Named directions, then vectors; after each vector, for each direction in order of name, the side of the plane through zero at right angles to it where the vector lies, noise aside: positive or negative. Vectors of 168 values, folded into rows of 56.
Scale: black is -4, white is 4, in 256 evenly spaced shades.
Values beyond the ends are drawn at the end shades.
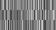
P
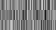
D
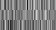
negative, positive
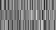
negative, positive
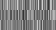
positive, positive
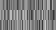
negative, negative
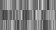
positive, positive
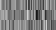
positive, negative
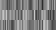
negative, negative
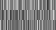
positive, positive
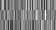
negative, positive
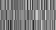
negative, positive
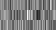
positive, positive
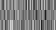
positive, negative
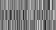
positive, positive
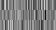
positive, negative
